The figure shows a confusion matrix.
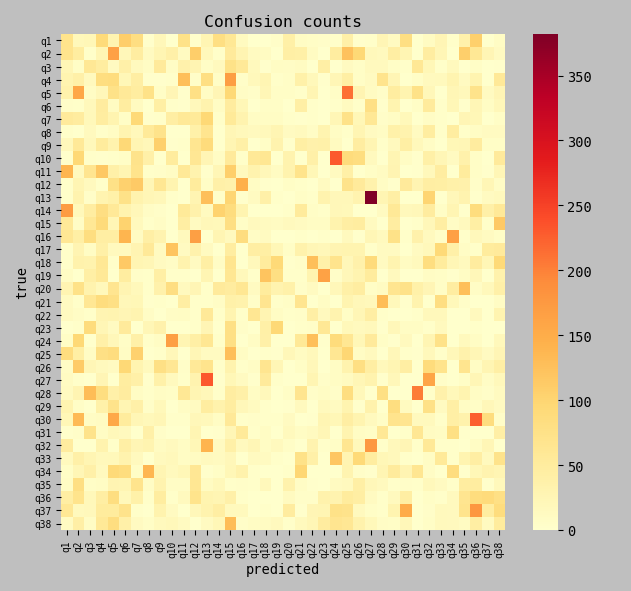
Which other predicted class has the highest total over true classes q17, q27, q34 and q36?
q13
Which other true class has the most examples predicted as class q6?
q16
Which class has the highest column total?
q15
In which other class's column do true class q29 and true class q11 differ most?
q1
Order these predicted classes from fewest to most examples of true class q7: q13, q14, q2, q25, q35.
q14, q35, q2, q25, q13
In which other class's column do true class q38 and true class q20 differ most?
q35
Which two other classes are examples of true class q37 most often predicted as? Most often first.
q36, q30
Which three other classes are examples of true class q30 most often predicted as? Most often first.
q36, q5, q2
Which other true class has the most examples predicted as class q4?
q11
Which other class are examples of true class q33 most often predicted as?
q24
